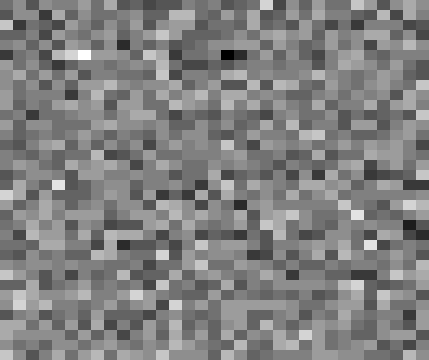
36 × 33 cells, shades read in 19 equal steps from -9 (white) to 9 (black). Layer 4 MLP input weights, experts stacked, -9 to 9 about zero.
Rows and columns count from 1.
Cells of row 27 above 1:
4
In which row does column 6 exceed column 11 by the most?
10
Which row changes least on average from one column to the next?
27
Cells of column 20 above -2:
28
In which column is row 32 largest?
32
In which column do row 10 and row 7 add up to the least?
13
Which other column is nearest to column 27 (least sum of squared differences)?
3
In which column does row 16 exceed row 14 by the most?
24
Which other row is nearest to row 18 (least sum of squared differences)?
12
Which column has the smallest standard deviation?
17
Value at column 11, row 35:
1
